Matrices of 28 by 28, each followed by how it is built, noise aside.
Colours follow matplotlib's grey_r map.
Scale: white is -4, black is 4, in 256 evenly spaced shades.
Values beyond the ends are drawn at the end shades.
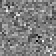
banded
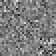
block diagonal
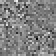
block diagonal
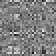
low rank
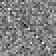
diagonal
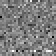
uneven rows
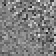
upper triangular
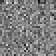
low rank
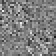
block diagonal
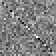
diagonal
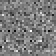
uneven rows
